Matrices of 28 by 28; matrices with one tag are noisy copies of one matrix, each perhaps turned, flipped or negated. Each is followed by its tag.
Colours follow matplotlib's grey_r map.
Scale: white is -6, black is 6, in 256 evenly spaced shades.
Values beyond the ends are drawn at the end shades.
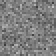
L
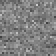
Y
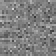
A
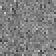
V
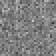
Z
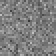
V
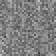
Z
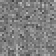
Z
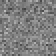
V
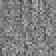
A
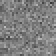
Z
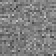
A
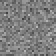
V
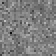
L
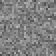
Z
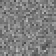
V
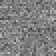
L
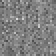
Y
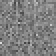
A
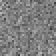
Z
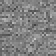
A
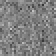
V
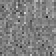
A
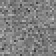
L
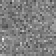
L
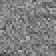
Z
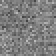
L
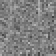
Z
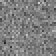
V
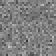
V
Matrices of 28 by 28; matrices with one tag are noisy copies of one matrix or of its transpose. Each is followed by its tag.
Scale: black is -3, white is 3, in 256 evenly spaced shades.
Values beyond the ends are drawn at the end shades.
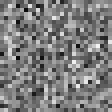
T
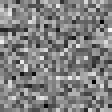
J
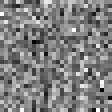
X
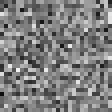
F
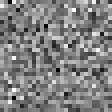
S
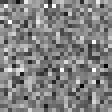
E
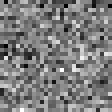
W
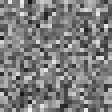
J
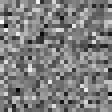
X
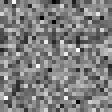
T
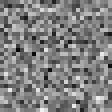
T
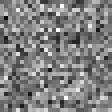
T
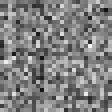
T
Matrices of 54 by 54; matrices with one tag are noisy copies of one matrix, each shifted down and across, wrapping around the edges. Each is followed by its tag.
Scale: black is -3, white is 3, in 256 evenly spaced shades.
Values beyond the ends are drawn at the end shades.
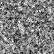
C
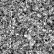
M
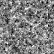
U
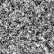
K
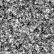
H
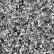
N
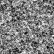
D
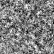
K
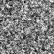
M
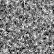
C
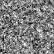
C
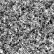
K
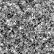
K
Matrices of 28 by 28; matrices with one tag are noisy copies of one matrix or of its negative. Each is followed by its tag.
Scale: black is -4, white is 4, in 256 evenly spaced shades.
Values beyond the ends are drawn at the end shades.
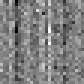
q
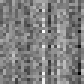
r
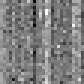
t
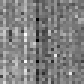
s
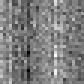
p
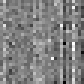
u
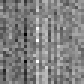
s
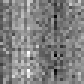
p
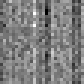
t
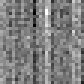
t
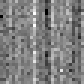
t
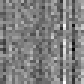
u
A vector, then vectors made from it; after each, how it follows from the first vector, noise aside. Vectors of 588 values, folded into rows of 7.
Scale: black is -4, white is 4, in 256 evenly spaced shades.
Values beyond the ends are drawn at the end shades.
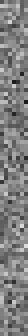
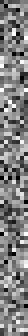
reversed, scaled up.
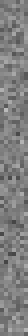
reversed, shrunk.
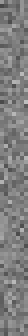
negated, shrunk.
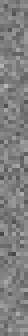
reversed, shrunk.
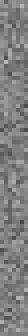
wrapped around, negated, shrunk.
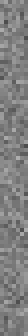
wrapped around, negated, shrunk.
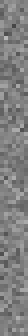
wrapped around, shrunk.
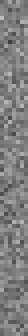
wrapped around, negated, shrunk.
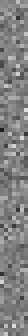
wrapped around, partly zeroed.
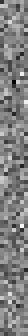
sign-scrambled.
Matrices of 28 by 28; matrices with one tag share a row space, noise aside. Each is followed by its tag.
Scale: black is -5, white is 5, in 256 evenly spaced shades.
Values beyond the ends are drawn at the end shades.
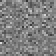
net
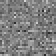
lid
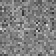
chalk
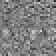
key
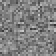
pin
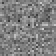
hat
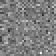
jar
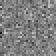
net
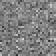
pin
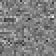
chalk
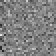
net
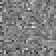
net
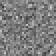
net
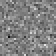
key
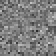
pin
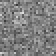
chalk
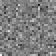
pin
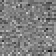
lid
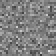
pin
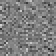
net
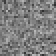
key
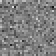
chalk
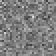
net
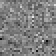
hat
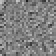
net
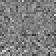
jar
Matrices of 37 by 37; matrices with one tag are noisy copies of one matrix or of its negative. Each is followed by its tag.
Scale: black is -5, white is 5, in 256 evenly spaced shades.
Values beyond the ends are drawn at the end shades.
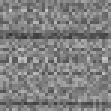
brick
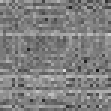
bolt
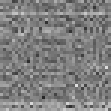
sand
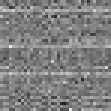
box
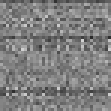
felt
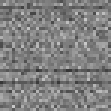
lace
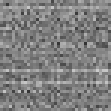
lace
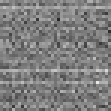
lace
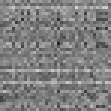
lace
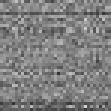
sand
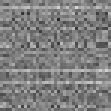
lace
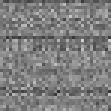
felt
